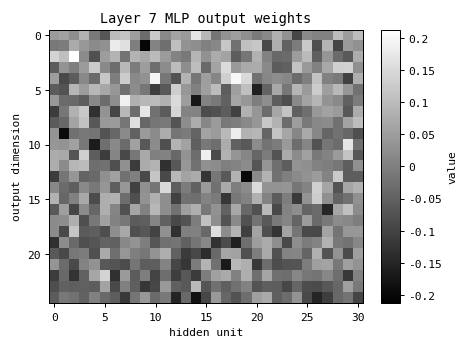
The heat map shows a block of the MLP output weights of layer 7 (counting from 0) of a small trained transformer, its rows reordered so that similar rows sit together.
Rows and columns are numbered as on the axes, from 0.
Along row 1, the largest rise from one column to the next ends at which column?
10
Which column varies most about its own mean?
12
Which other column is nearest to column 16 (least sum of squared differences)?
24
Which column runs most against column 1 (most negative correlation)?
18
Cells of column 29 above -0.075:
22
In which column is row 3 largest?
17
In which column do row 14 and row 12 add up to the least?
8
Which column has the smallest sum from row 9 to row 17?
4
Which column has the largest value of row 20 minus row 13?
11
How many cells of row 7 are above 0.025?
14
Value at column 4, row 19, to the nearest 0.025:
-0.075
